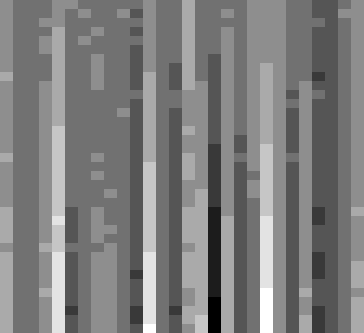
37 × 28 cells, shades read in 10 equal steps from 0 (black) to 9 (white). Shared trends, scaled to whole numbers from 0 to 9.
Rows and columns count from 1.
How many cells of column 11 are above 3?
4
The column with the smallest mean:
17
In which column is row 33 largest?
21
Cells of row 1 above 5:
1
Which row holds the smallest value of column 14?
35
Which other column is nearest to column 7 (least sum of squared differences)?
27
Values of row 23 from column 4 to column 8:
5 7 4 4 4
